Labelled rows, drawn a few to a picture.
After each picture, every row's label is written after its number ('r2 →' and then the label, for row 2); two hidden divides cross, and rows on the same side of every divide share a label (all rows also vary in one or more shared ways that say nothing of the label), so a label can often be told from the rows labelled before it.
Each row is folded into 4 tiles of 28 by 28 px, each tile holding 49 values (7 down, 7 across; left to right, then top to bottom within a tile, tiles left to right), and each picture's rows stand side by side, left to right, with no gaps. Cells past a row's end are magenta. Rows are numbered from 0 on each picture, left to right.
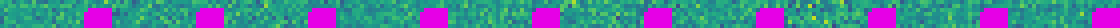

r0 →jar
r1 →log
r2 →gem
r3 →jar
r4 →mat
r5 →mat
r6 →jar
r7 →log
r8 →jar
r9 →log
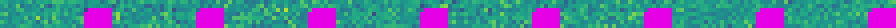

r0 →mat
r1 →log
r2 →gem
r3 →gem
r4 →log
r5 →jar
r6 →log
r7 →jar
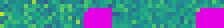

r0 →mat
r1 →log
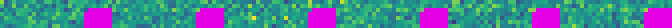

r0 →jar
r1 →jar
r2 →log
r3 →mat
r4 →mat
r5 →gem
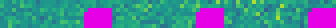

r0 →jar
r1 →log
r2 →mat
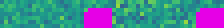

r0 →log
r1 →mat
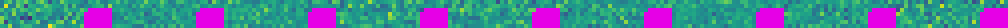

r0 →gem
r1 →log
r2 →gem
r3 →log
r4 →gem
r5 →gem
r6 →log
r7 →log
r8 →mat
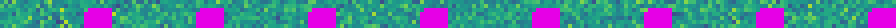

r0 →log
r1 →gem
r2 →jar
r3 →mat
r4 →gem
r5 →jar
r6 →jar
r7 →gem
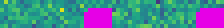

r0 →mat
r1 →mat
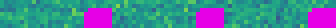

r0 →gem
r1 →log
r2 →jar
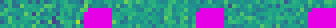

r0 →gem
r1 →mat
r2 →jar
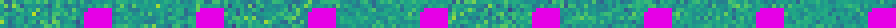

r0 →mat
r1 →log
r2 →mat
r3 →jar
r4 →jar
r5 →jar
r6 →gem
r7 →mat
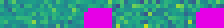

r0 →gem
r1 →mat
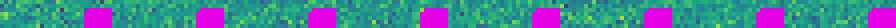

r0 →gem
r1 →log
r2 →gem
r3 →jar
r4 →gem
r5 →gem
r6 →log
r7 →log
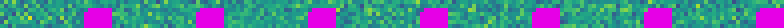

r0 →mat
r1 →mat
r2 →jar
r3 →mat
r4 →mat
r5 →gem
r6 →jar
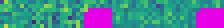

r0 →log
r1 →log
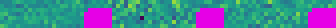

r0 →gem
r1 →gem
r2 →jar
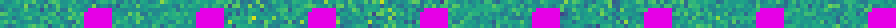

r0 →log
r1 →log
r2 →log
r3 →gem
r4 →mat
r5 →jar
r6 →mat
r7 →gem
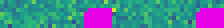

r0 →gem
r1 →gem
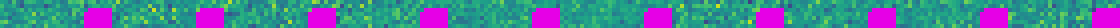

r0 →jar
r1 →gem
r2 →jar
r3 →jar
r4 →log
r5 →gem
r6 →log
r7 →log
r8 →log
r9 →gem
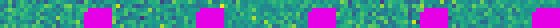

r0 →gem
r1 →gem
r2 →log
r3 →mat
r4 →log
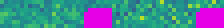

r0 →mat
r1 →log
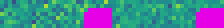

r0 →jar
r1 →gem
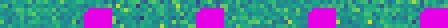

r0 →gem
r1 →gem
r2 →gem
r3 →gem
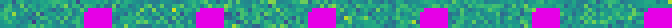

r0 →log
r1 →gem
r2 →jar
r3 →gem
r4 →jar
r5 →gem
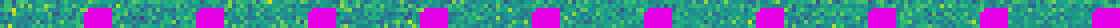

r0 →jar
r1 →log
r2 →log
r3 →log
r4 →log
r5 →jar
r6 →log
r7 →gem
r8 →log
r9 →gem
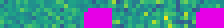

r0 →gem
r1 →log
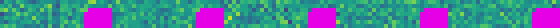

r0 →jar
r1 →log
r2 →log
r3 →jar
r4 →mat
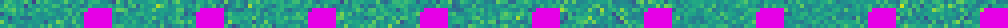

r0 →log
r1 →mat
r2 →log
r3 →gem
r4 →gem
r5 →gem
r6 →jar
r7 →log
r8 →mat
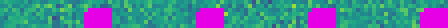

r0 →mat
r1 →mat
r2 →gem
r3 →log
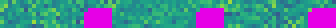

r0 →gem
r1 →gem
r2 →log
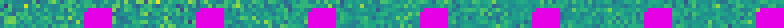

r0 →jar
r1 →mat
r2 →log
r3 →jar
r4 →jar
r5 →jar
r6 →gem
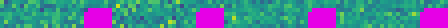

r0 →log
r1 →log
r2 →gem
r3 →jar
